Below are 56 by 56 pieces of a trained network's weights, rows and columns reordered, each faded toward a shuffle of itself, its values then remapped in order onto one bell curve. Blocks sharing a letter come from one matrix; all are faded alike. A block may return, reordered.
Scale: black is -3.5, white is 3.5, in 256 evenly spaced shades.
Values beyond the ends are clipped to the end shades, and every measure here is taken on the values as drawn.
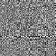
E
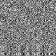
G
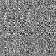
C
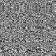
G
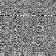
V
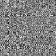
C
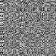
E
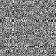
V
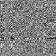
E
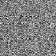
G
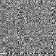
E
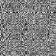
V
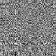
C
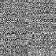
C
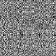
E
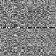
V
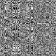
V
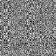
V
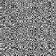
C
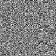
G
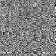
C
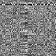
V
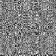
C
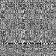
V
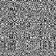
C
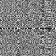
V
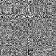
C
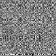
E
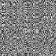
E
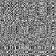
C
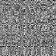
V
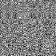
G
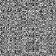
C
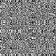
C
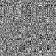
C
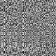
E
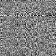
V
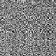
C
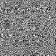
G
